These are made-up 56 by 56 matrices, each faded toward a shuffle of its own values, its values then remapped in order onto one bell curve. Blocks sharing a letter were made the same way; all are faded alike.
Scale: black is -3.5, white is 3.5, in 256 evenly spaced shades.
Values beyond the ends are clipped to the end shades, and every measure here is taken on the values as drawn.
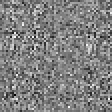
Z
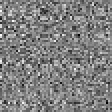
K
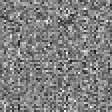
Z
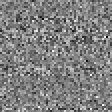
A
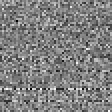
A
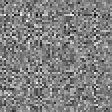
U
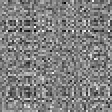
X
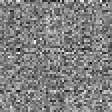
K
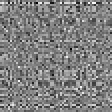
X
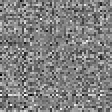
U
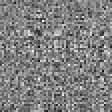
K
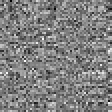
K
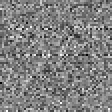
A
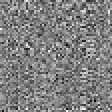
K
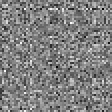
K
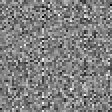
Z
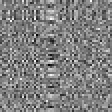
X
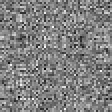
K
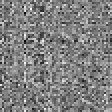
Z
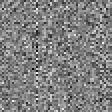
Z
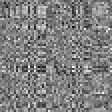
X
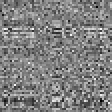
U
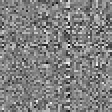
U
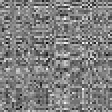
X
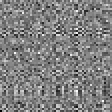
X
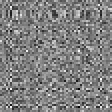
X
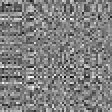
X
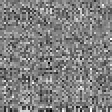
U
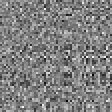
K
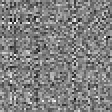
Z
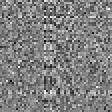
U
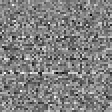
A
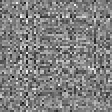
U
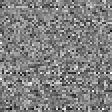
A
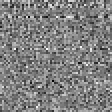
A
